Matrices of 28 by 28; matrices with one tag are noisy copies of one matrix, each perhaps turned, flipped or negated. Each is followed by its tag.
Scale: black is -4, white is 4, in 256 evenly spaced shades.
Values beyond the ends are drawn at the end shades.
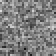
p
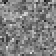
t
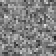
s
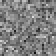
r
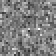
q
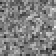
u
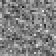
s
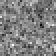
t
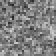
p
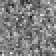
u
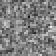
q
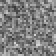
s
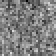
u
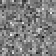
r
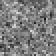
t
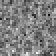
u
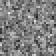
r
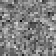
q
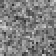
p
